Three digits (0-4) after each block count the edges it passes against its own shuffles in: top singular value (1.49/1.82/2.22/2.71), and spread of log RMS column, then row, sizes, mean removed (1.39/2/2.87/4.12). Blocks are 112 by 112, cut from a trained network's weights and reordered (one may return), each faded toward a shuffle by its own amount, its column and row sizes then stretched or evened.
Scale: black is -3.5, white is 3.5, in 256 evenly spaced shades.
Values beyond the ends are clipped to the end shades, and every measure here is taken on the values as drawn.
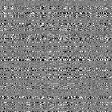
4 2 4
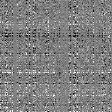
3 4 2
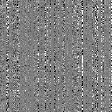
2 4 2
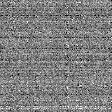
3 2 2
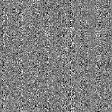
1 3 1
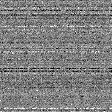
4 1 3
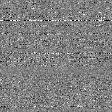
1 0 3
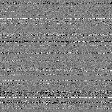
2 1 4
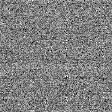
0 2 0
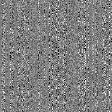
1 4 0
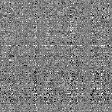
1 3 3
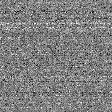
1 0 2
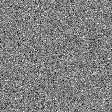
1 0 0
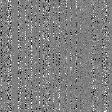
0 4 0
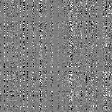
1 4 3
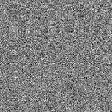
3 0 1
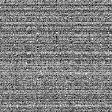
4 2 1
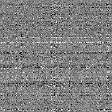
2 3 3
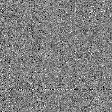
0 2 1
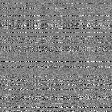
2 0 4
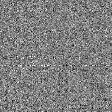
1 1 2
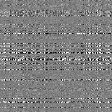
4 2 4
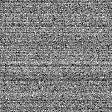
3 1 0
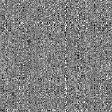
2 3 2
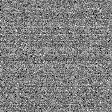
1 1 0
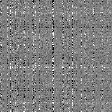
2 4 1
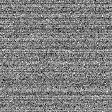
3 1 0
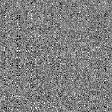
2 2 1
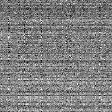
4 3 0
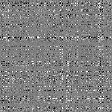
1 3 4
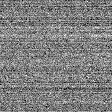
3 1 1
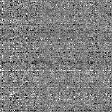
2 3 2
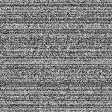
4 0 0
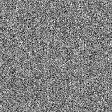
1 0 0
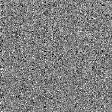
0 2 1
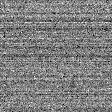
3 0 1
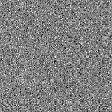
3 1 0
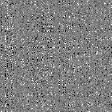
0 3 2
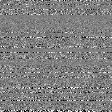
0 0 4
